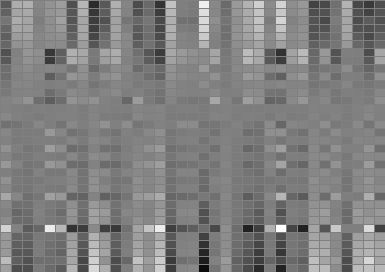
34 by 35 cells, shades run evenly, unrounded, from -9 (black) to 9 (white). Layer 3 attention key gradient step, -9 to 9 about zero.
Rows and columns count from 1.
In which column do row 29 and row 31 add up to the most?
15
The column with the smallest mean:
19
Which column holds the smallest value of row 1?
9
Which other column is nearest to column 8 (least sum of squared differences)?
11
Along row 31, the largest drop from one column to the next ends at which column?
16
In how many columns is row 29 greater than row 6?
14
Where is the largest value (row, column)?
29, 26
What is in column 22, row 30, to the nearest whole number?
-1
